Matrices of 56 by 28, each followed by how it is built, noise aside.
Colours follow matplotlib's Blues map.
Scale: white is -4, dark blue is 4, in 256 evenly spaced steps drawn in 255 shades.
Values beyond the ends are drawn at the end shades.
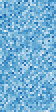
Hankel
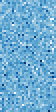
sparse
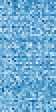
blocks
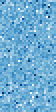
sparse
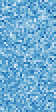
noise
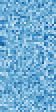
blocks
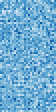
blocks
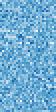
uneven rows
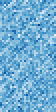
Hankel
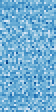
repeating columns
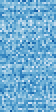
blocks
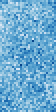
smooth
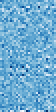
low rank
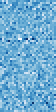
uneven rows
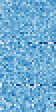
uneven rows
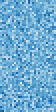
noise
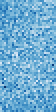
smooth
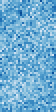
smooth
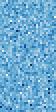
sparse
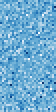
sparse
